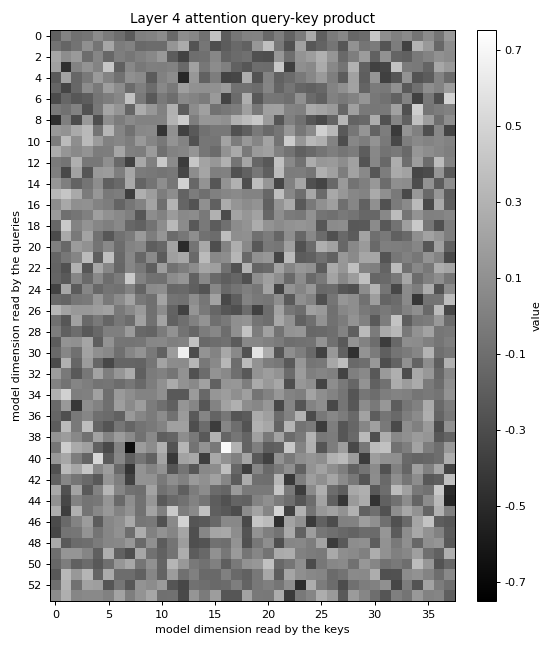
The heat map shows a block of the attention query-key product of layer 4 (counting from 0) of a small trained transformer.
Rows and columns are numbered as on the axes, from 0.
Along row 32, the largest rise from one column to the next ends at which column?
34
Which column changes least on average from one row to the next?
9
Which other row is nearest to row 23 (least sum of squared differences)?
36
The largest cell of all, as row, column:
39, 16
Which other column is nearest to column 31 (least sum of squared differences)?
6
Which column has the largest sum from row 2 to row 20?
11
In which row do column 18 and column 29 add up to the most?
28
